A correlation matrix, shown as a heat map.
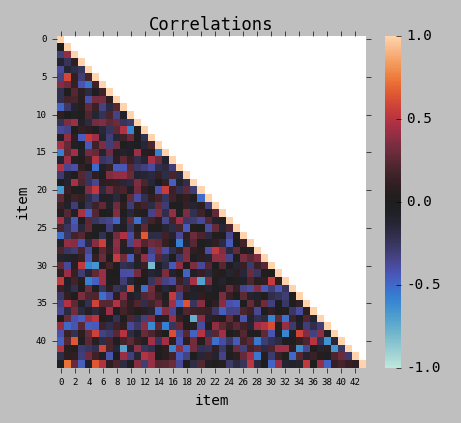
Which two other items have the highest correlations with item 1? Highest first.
43, 5
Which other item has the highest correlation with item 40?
2
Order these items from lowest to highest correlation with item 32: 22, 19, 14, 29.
22, 29, 14, 19
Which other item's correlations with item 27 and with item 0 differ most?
17
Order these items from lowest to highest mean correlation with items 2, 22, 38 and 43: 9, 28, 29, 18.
9, 18, 28, 29
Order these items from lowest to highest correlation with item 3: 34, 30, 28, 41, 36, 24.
41, 36, 24, 28, 34, 30
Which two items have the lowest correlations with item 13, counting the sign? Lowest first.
30, 38
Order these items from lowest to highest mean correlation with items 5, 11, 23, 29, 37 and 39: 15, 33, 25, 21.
21, 33, 25, 15
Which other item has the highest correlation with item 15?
20
